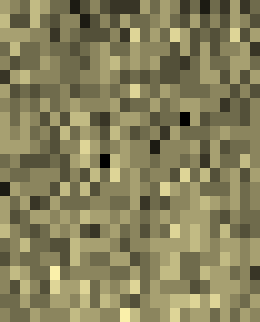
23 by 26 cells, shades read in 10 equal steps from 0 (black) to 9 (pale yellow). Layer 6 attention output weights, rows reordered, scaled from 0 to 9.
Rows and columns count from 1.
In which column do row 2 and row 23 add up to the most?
13
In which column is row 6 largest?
3
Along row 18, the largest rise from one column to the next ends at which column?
8
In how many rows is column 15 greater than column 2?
9
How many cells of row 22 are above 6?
6
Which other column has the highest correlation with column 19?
21
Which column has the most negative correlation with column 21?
15
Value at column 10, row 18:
6
